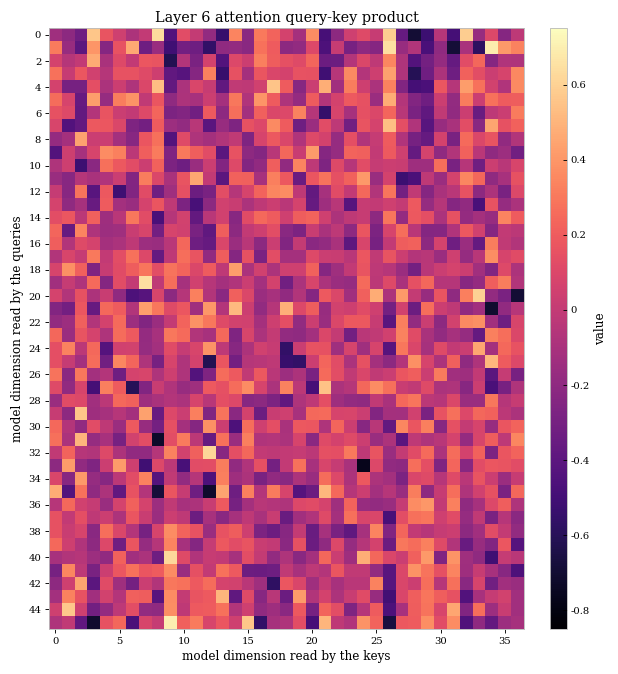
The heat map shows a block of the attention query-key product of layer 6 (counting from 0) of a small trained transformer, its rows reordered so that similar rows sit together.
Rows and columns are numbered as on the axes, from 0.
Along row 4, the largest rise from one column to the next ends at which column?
30
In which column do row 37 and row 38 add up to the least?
26
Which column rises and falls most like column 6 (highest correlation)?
35
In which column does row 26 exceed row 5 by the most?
2
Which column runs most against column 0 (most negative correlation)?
11
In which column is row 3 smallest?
28
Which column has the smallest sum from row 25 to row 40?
8
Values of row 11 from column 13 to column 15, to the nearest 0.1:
-0.4 0.2 0.2
